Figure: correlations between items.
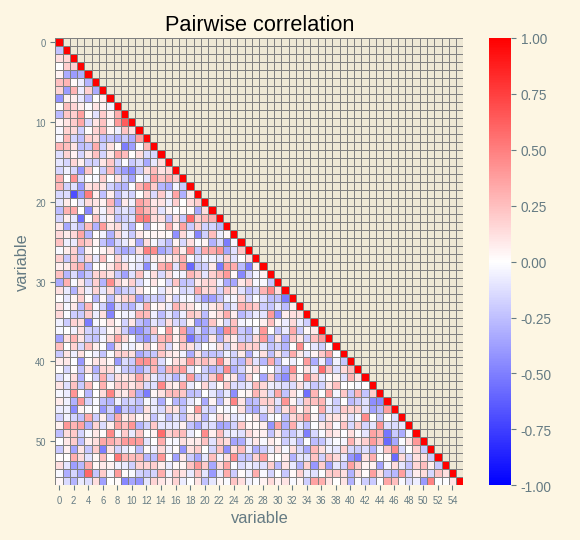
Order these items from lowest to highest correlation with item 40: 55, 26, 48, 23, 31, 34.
55, 48, 31, 23, 26, 34
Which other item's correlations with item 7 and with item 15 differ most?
30
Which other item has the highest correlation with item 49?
14
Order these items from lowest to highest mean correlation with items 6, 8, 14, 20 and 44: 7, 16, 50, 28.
16, 28, 7, 50
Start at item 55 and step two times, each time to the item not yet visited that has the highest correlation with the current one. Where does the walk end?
46
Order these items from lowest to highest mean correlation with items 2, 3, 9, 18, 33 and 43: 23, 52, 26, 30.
23, 30, 26, 52
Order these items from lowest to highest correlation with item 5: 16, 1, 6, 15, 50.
6, 15, 16, 50, 1
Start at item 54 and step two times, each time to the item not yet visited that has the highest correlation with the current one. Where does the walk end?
19
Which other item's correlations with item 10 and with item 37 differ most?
36
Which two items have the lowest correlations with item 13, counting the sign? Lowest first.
9, 10
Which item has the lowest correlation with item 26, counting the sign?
28
